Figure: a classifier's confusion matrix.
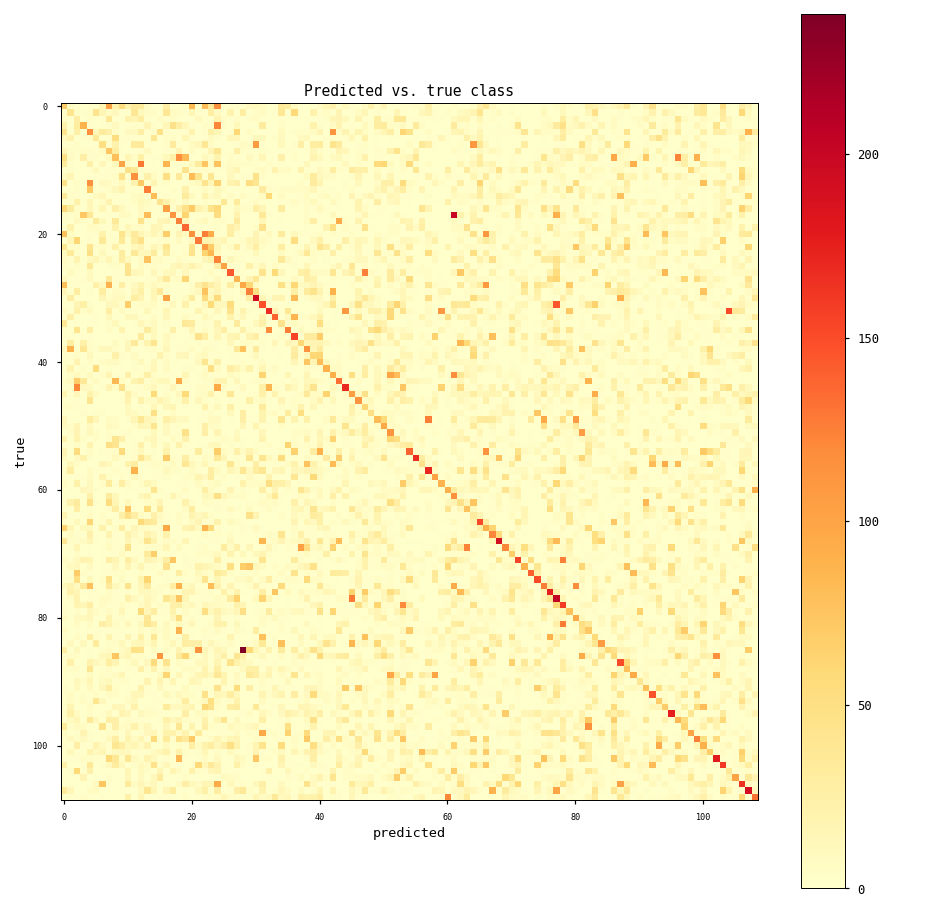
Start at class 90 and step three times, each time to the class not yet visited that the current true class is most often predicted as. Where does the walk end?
32
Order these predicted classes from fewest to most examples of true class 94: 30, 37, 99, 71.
71, 37, 30, 99
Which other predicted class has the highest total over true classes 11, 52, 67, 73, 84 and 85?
28
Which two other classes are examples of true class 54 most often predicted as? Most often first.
66, 40
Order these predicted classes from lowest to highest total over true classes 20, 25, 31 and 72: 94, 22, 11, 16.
11, 94, 16, 22
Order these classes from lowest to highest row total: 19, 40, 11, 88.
88, 40, 19, 11
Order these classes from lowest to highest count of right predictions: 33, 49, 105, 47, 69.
47, 49, 105, 69, 33
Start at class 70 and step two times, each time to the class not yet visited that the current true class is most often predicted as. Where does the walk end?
87
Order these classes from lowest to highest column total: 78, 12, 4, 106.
12, 4, 78, 106
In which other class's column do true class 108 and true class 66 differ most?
60
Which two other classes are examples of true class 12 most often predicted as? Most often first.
4, 100
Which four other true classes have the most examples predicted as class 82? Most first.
97, 43, 96, 66
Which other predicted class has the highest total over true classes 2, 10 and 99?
53
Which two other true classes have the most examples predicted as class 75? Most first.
49, 102
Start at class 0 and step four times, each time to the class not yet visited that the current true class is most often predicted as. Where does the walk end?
42
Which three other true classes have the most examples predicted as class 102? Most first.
86, 89, 99
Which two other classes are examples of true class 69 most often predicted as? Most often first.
63, 37
